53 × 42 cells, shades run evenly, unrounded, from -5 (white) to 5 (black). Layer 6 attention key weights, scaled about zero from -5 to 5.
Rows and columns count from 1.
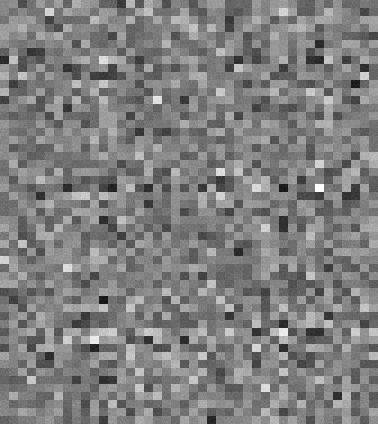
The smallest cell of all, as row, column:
24, 36
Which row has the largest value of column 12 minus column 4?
48
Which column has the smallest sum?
31
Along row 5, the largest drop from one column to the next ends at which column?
14
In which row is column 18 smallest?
13
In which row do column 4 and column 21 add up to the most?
43
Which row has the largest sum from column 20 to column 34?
35
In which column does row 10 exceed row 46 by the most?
11
